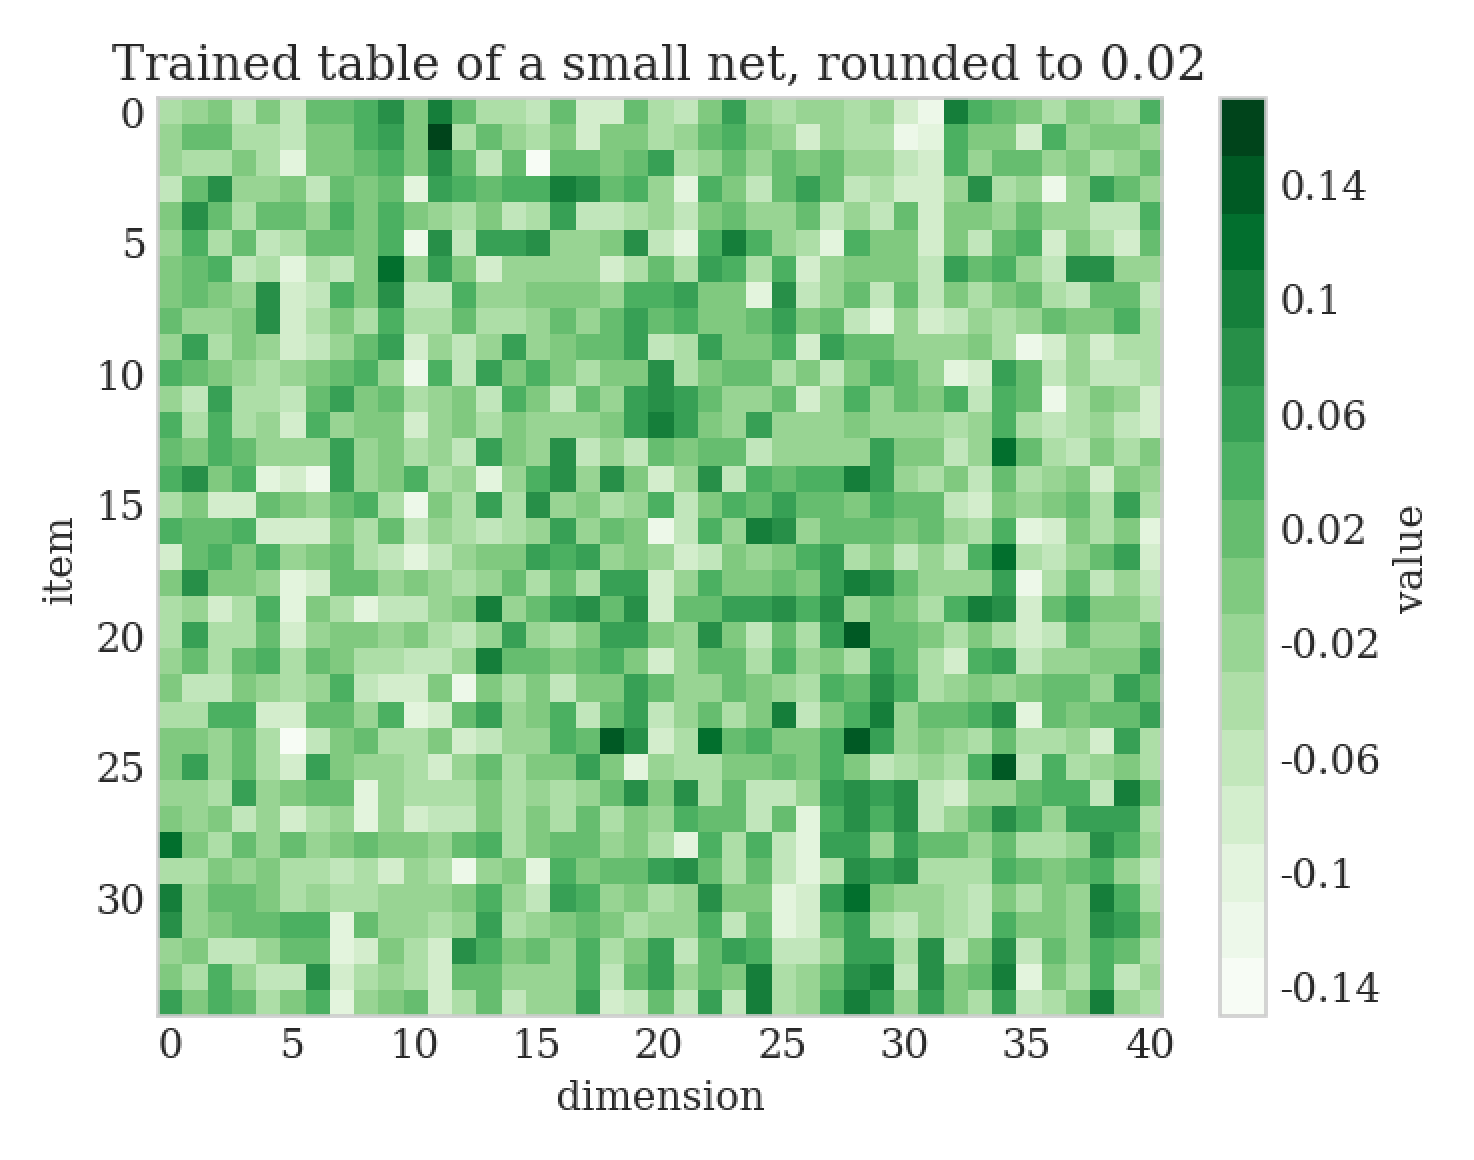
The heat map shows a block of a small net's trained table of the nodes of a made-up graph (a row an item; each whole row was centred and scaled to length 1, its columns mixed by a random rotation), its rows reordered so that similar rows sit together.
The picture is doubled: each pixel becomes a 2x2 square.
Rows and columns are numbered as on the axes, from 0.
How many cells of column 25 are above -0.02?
19
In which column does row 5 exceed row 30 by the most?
15
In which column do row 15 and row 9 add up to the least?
10
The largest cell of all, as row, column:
1, 11
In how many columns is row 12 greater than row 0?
17
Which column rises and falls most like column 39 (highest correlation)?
27
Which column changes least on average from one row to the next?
31
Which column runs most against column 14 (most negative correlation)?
36
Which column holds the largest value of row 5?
23
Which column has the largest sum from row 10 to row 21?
34
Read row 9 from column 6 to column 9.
-0.06 -0.02 0.02 0.06
